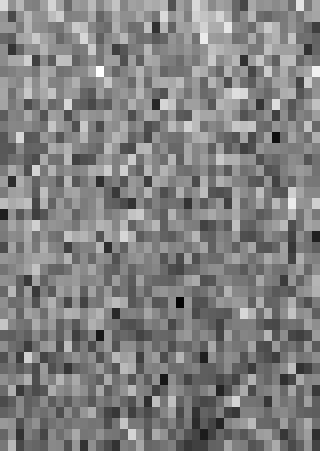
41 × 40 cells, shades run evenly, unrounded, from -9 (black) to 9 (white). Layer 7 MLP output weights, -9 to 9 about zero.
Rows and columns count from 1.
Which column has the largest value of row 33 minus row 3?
20
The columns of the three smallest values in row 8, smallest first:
38, 29, 32
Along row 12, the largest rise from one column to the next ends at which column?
11
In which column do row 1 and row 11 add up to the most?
25
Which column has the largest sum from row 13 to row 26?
9
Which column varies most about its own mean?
26
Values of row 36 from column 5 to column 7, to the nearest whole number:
-4 -3 3
